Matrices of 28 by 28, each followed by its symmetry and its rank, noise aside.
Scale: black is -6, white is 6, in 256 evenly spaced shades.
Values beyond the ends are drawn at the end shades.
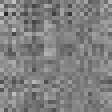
no symmetry, rank four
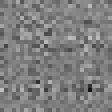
no symmetry, rank six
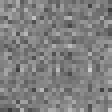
no symmetry, rank four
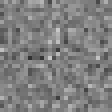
antisymmetric, rank four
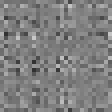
no symmetry, rank three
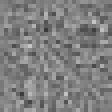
antisymmetric, rank six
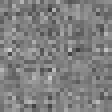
antisymmetric, rank six
